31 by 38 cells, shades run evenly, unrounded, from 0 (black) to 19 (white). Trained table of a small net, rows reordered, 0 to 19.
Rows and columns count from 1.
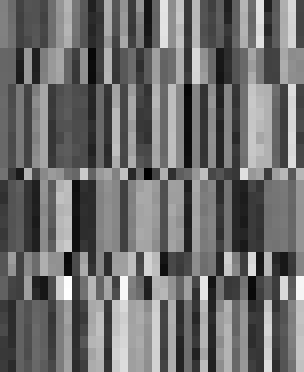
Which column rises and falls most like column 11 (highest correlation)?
4
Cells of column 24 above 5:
11
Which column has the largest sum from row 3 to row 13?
37
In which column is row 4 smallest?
19
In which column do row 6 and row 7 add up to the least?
12
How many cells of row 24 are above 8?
17
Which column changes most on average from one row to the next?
9
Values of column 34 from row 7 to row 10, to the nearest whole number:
5 13 13 13
